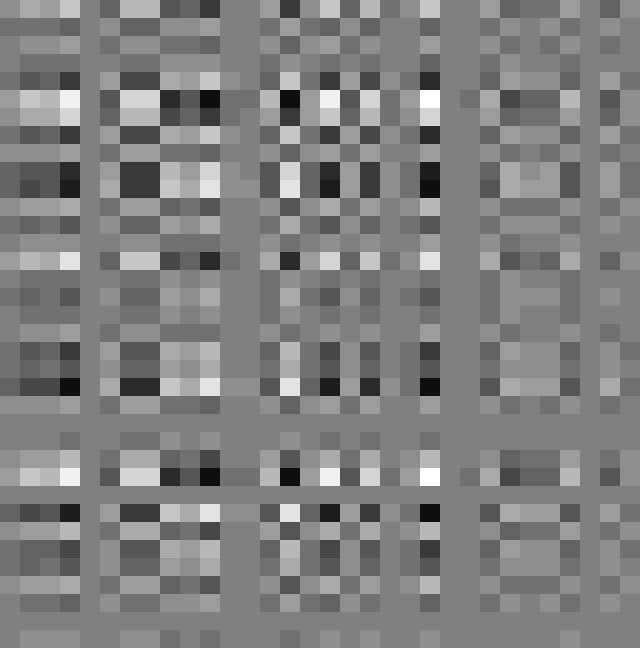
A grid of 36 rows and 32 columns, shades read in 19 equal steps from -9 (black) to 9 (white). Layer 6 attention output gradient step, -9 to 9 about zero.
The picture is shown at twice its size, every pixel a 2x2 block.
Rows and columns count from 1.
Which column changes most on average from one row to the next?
22
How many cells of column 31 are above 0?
14
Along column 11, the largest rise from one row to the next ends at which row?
8
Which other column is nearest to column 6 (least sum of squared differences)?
31
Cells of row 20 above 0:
10
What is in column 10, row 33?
-1
